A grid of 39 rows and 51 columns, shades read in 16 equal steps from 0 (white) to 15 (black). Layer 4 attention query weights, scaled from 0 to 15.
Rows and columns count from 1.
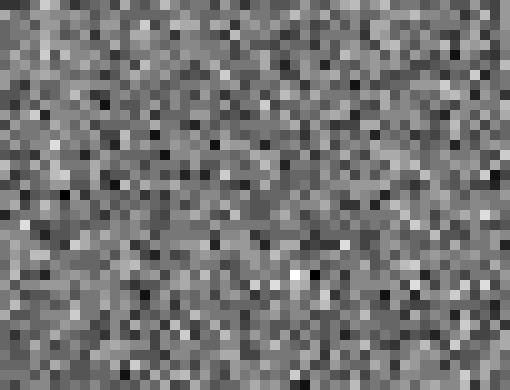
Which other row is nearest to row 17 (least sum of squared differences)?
27
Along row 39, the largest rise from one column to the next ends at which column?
48
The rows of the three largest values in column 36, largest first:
9, 12, 21
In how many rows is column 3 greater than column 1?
14
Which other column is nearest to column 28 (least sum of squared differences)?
26
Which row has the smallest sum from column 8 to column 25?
25
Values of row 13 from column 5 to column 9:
9 5 7 9 6
